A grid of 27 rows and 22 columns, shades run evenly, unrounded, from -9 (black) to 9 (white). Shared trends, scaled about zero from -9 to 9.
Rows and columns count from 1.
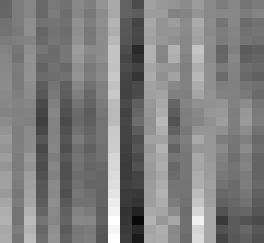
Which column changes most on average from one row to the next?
15
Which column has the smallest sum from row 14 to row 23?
11
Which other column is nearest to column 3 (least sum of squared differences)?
18
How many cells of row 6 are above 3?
4
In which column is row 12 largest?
10
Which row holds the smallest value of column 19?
25
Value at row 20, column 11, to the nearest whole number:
-5
